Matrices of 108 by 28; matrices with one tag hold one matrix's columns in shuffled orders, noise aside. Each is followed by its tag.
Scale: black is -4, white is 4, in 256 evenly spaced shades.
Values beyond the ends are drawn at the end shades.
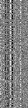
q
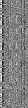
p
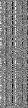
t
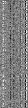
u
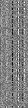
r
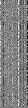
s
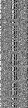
q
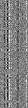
u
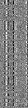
s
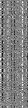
r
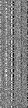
r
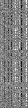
p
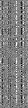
t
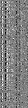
r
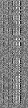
t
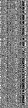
t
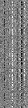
r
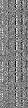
p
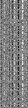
q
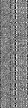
q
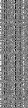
q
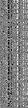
q
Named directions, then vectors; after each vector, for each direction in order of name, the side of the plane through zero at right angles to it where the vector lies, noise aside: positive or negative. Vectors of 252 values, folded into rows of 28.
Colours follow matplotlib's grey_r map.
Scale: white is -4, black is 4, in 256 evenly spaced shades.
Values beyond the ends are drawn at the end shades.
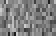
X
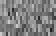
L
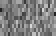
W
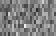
negative, positive, positive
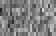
negative, positive, negative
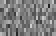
positive, positive, negative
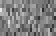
positive, negative, positive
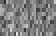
negative, negative, positive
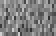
positive, positive, positive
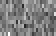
positive, negative, negative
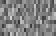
negative, negative, positive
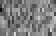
negative, positive, negative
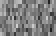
positive, positive, positive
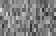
positive, negative, positive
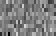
negative, positive, positive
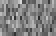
positive, positive, positive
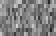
positive, positive, positive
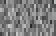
negative, negative, positive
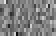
positive, positive, negative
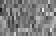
negative, positive, negative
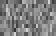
negative, negative, negative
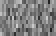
positive, positive, positive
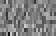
negative, positive, positive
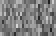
positive, positive, positive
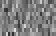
negative, positive, positive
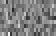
positive, negative, negative
